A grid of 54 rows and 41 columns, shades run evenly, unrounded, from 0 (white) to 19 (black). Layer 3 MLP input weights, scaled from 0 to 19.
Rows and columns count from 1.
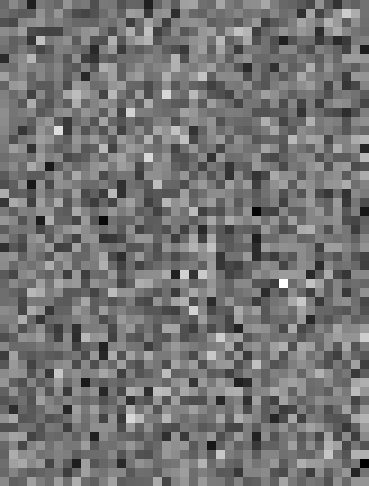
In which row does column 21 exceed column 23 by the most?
6
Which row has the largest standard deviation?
31
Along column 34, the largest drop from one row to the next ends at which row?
3
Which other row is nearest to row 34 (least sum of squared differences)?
50
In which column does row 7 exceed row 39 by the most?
1
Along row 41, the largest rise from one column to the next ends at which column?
41
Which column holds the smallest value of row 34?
34
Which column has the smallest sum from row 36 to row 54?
20
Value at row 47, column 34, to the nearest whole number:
14
